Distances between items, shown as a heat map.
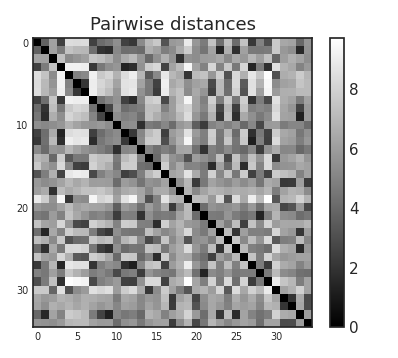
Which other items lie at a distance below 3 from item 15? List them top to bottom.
5, 6, 22, 26
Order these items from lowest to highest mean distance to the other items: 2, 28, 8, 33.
28, 33, 8, 2
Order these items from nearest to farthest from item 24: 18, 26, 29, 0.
26, 18, 0, 29
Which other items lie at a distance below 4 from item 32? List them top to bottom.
17, 20, 31, 34
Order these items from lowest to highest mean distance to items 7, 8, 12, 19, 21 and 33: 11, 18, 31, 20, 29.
11, 29, 20, 31, 18
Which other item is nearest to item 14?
30
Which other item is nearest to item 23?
1
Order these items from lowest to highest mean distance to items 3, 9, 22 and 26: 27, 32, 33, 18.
33, 27, 32, 18
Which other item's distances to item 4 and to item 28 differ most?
21
